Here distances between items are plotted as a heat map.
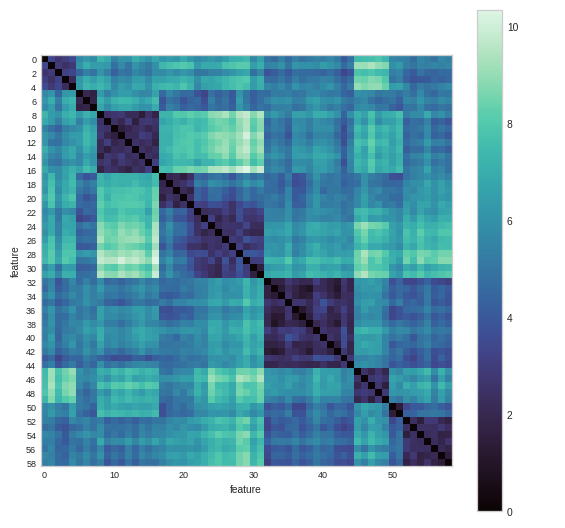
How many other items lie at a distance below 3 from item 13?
8
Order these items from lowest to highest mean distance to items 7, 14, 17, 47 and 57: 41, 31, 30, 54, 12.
54, 41, 12, 30, 31
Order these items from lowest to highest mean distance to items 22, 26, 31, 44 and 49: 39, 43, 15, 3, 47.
43, 39, 47, 3, 15
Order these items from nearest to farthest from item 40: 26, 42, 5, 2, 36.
42, 36, 2, 5, 26
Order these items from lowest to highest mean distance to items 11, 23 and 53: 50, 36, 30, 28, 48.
36, 50, 30, 48, 28
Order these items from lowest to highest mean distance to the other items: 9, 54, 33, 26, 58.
33, 58, 54, 9, 26
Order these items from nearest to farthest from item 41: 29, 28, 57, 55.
57, 55, 28, 29
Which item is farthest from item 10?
29
